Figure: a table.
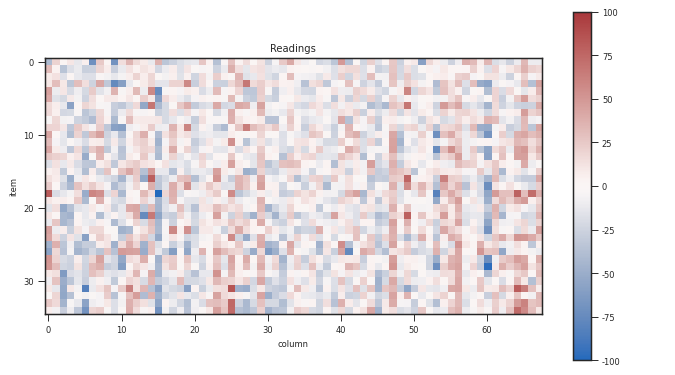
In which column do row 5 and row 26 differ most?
0
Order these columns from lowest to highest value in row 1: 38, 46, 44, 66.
46, 38, 44, 66
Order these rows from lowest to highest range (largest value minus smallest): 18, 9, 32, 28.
32, 9, 28, 18
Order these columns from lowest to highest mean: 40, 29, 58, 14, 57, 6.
57, 6, 58, 40, 14, 29
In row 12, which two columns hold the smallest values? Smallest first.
53, 60
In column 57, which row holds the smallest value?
17
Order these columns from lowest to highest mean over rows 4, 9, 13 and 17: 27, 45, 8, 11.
45, 8, 11, 27
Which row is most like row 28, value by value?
27
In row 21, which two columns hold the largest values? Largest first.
49, 14
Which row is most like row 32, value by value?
20
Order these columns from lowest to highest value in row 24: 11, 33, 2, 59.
2, 33, 59, 11
